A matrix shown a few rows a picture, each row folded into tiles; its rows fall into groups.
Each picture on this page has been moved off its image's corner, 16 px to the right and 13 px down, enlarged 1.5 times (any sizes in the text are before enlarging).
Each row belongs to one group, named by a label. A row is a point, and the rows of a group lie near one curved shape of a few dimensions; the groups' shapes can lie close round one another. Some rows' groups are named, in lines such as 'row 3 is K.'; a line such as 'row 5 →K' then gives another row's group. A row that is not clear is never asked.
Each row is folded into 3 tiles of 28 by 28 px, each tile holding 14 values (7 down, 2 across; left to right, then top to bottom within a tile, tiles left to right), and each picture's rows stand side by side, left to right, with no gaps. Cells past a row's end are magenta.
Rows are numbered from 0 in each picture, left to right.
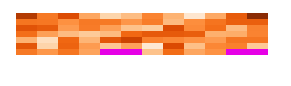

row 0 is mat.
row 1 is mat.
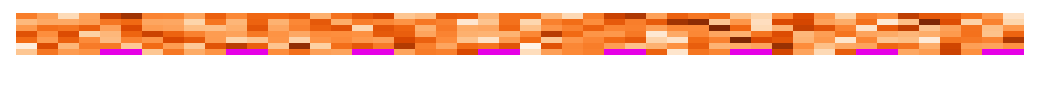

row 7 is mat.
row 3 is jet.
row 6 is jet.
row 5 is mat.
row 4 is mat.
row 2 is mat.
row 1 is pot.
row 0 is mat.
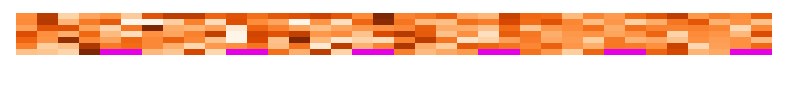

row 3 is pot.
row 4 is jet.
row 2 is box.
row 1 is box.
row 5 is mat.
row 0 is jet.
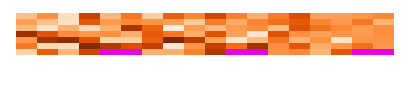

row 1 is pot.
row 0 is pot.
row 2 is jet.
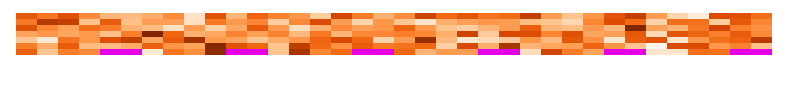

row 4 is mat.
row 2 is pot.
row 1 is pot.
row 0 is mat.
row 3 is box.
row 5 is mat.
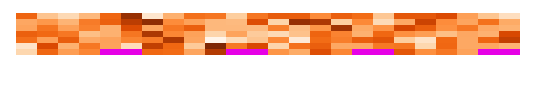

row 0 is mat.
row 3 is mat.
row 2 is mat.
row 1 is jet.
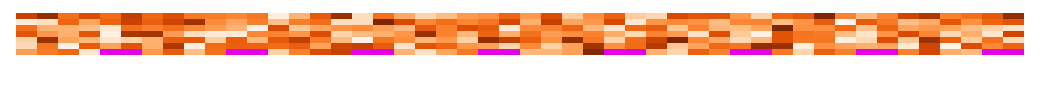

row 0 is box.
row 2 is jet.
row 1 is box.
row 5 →pot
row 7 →box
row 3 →mat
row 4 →jet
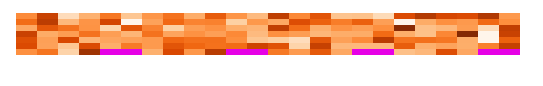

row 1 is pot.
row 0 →jet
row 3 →box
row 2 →mat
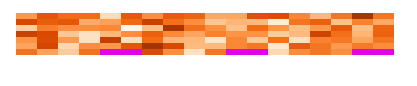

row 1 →jet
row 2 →mat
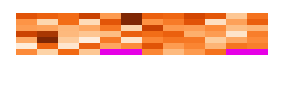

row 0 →box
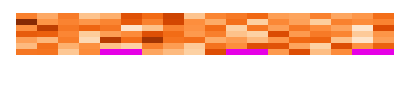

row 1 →jet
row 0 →mat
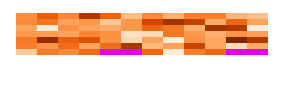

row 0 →pot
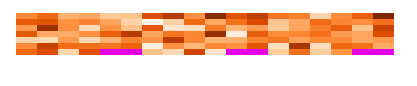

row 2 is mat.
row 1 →box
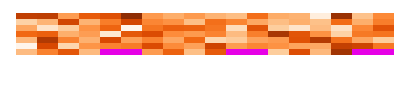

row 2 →pot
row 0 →box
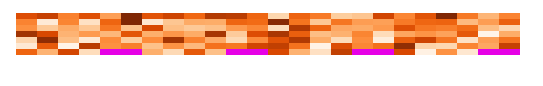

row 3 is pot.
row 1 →box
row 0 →box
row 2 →jet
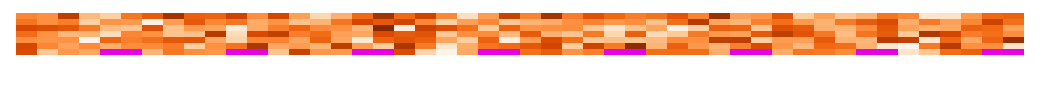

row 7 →mat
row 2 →mat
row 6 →mat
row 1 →box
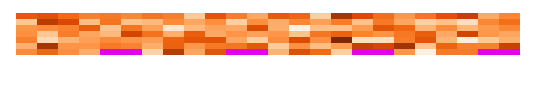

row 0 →mat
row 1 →pot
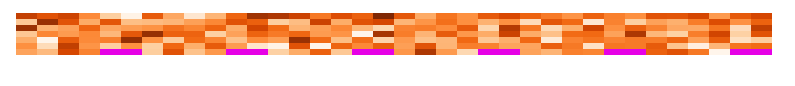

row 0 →mat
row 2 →box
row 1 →mat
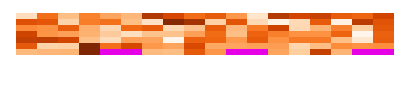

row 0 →jet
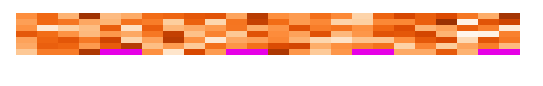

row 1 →box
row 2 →jet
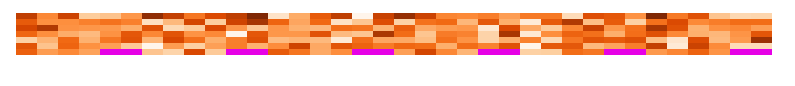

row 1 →box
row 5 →mat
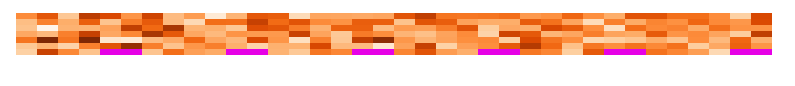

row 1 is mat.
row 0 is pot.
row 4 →jet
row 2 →mat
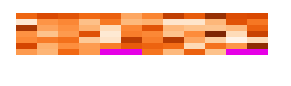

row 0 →box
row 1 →box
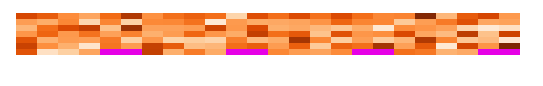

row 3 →box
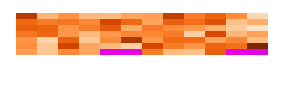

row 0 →mat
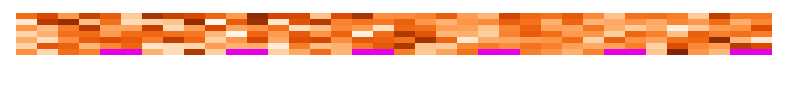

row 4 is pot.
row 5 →pot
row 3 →pot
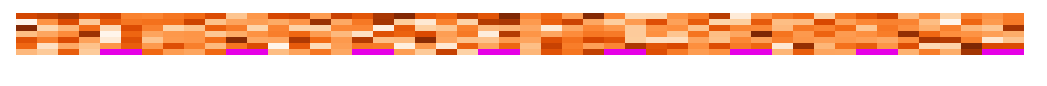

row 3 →box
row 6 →mat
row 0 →box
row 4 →pot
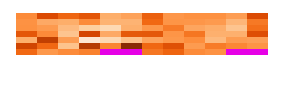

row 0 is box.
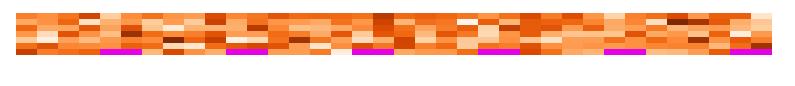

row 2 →pot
